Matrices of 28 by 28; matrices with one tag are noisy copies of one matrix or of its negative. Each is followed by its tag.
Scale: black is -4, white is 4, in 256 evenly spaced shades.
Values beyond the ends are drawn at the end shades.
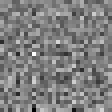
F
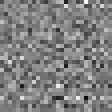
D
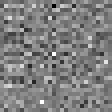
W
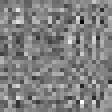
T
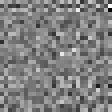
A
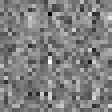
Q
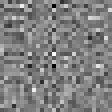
W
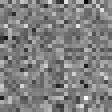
D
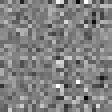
D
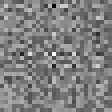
W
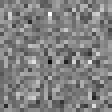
Q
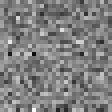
F
